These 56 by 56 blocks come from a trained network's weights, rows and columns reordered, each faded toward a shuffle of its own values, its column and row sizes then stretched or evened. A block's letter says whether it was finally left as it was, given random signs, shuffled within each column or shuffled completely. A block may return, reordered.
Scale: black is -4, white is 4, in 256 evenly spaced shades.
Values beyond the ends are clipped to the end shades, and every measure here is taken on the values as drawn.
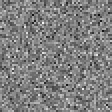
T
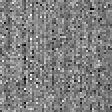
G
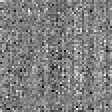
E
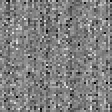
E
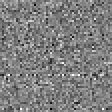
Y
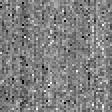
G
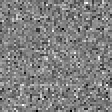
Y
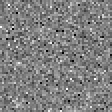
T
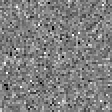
T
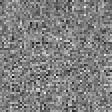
E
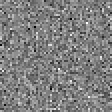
G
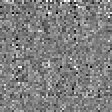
Y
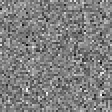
G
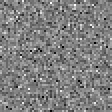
T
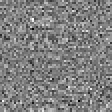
E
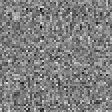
E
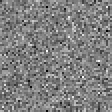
G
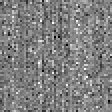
G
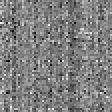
E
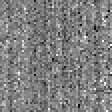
G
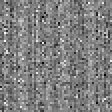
G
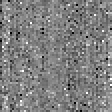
G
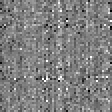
E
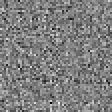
Y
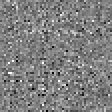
Y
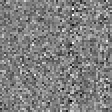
G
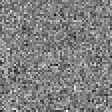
Y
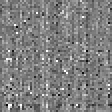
E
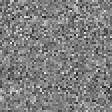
Y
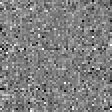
Y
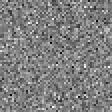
T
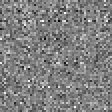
Y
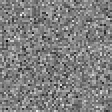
T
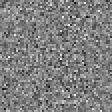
G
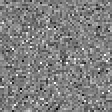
T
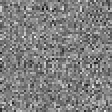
E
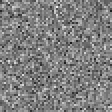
T
